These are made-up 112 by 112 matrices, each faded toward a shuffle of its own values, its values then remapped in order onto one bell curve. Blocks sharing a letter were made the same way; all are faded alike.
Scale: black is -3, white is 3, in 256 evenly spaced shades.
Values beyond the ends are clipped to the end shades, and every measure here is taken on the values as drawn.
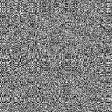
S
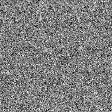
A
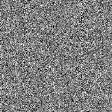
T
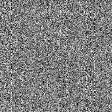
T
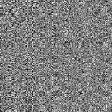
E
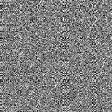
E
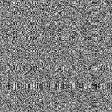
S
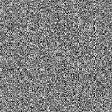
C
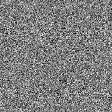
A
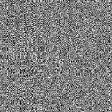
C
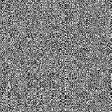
E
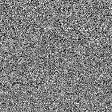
A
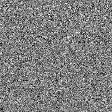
A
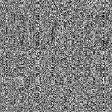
C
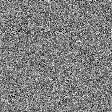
A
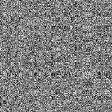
E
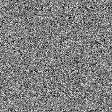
A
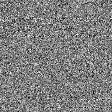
A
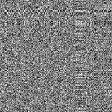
S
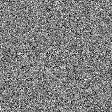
A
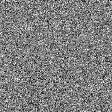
A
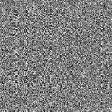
C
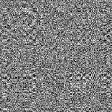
S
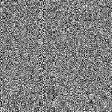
C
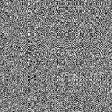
E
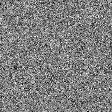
A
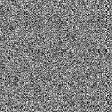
C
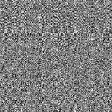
S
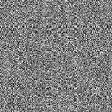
S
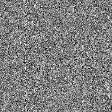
T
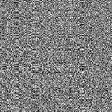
S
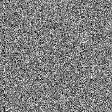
T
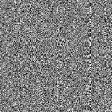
C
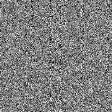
T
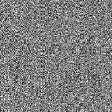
E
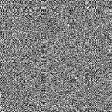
S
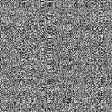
E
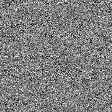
A
